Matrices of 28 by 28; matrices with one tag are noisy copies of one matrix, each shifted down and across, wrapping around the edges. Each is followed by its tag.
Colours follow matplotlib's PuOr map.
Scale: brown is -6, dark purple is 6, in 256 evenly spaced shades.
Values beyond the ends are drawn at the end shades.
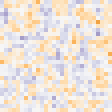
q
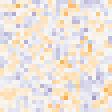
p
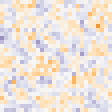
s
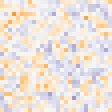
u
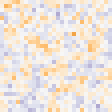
q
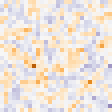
q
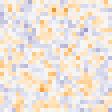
q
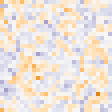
p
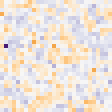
u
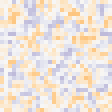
q
